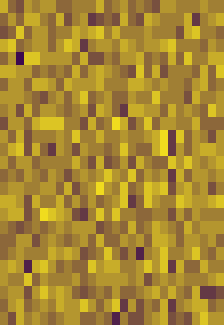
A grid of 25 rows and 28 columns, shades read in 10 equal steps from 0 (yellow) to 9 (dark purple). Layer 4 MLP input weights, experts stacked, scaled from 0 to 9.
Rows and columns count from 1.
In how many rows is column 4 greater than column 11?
9
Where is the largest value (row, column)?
5, 3
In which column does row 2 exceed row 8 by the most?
25
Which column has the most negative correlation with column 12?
4
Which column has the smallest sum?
21
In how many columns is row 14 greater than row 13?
12
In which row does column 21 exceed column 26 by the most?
6
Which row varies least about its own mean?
22
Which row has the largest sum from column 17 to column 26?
17
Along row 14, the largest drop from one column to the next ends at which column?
23
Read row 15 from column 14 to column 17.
3 4 1 5
